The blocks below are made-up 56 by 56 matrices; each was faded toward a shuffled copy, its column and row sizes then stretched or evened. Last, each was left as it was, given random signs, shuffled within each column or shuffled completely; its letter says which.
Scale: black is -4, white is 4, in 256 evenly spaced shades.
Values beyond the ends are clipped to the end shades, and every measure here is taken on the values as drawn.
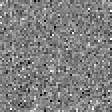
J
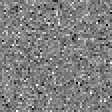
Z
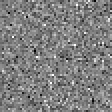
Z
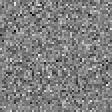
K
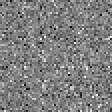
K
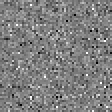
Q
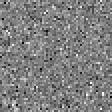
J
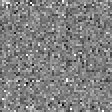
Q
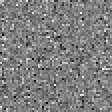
Q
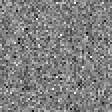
Z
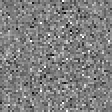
J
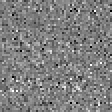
Q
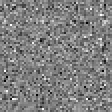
Q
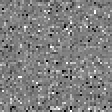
K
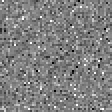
Z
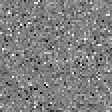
Z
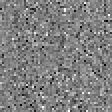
J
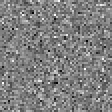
J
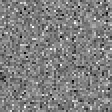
J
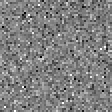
Z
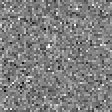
Z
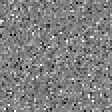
Z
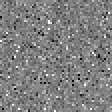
Z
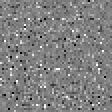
Q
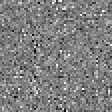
J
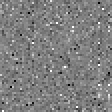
J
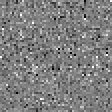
Q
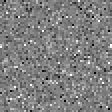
Z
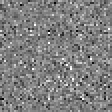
Q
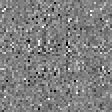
K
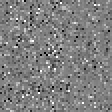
J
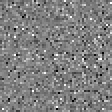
K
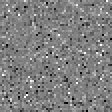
Z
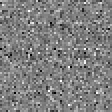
K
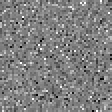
Z
